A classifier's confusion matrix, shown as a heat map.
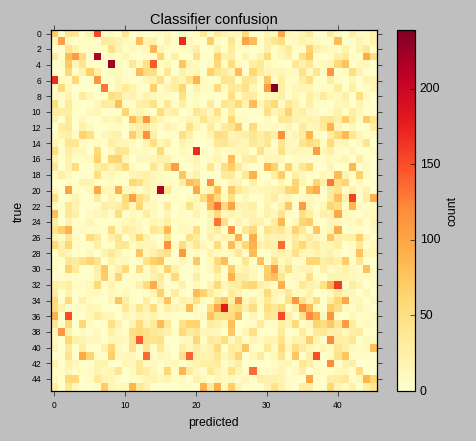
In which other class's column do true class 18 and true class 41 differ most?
37
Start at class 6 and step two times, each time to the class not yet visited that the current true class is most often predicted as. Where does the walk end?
32
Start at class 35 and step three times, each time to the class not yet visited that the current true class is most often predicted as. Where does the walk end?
40
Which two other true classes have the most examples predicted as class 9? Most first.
20, 34
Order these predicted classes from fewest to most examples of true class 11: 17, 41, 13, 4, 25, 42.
17, 4, 42, 25, 41, 13
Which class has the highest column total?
25
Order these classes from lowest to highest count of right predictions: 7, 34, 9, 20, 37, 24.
24, 37, 9, 20, 34, 7
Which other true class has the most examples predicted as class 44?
3
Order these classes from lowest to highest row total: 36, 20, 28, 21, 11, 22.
28, 11, 21, 22, 36, 20
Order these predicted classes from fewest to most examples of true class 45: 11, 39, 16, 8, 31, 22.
16, 8, 22, 31, 39, 11
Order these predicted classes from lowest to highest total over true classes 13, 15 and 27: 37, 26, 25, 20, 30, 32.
26, 30, 25, 37, 20, 32
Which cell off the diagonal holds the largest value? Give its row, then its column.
7, 31
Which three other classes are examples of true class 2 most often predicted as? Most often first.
14, 36, 8
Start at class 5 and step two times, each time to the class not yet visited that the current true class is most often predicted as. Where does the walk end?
12
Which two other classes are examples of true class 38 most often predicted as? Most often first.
1, 25
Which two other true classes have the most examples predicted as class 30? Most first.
7, 17
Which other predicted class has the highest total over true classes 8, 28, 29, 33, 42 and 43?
18
